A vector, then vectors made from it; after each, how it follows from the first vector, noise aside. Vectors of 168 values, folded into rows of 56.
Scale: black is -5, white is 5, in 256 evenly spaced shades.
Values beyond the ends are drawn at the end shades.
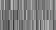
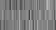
reversed, negated, partly zeroed.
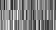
negated, scaled up.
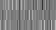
reversed, partly zeroed.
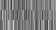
sign-scrambled.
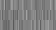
shrunk.
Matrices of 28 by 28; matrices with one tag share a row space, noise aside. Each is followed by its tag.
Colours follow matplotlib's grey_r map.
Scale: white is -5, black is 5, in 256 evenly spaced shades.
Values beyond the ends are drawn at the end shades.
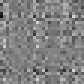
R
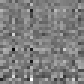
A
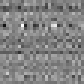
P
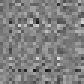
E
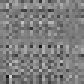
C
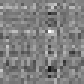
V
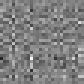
A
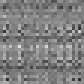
P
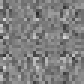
R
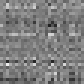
V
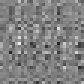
E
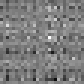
V
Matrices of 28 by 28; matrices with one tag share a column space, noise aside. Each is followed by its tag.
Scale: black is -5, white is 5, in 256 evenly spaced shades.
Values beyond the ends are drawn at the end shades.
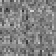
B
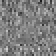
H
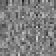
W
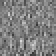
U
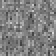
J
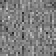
J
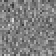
B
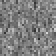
J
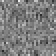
B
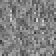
B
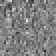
B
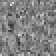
U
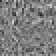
H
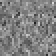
U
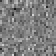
H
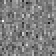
W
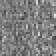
W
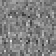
U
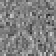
U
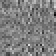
H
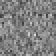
U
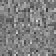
B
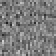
U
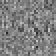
J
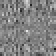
H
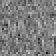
U
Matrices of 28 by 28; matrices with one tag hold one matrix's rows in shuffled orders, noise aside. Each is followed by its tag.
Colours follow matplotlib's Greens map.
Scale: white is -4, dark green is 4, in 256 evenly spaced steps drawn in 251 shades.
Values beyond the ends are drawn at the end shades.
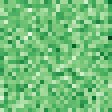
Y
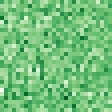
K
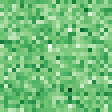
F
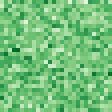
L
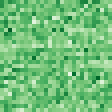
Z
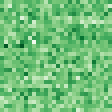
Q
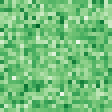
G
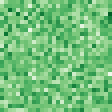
Y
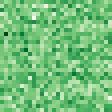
Q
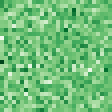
K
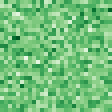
L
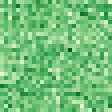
F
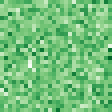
Y
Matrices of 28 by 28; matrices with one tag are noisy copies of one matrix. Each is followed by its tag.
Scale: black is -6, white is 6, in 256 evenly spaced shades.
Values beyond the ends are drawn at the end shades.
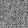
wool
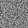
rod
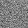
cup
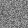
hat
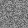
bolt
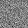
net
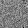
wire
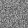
wire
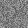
hat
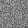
wire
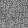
wool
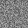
net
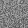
wire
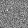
net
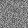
net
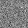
net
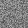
wire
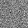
cup
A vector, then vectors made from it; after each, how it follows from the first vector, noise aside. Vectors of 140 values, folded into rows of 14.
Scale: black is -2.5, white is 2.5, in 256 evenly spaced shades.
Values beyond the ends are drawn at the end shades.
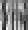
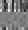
wrapped around, partly zeroed.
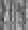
wrapped around, shrunk.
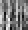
wrapped around, negated.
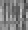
wrapped around, shrunk.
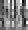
reversed.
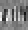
wrapped around, partly zeroed.
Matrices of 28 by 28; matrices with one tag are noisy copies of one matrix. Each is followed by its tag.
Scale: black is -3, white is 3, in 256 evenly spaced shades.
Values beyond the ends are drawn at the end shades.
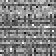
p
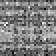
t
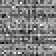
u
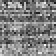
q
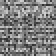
p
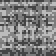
t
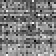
q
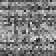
t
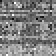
q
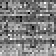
q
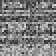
q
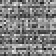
u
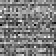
p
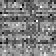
q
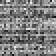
u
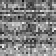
q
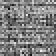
p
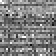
p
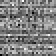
u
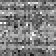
t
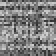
t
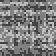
t
